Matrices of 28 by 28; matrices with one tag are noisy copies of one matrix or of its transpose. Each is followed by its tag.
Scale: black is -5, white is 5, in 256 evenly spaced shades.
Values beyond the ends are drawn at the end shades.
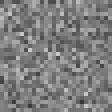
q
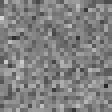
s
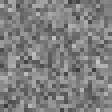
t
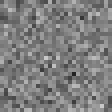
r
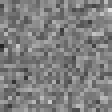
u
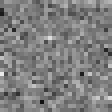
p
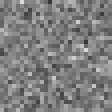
q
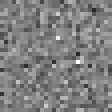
s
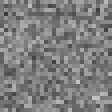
p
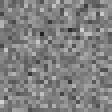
u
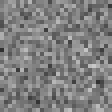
q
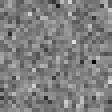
r
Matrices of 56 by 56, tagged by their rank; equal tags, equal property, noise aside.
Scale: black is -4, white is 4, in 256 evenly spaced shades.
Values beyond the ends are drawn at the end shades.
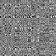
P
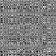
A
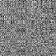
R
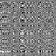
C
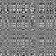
C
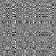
C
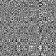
R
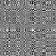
C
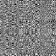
A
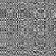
C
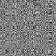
P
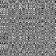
C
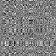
A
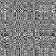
C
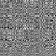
P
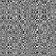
C
